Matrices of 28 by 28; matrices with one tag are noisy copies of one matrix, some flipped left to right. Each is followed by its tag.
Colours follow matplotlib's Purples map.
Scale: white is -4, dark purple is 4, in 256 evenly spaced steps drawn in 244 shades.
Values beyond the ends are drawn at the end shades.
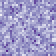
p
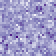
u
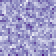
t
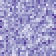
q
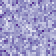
q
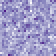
t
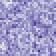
u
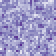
u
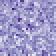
t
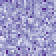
t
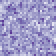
p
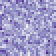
q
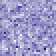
u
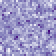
u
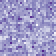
t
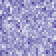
q
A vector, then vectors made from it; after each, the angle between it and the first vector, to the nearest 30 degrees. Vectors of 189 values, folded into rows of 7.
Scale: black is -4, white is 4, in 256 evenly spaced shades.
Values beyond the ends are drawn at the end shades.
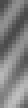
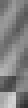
60 degrees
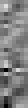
120 degrees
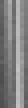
90 degrees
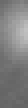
120 degrees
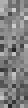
120 degrees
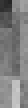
60 degrees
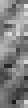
150 degrees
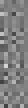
90 degrees
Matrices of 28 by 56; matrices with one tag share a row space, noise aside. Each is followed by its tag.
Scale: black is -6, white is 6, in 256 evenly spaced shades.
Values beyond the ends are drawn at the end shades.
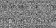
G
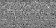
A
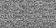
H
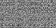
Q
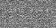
G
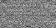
A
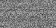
Q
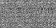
Q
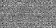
Q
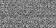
Q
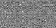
H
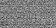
Q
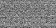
A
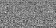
H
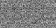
A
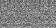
A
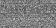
A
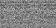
A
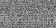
Q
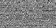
H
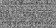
G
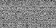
Q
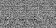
H
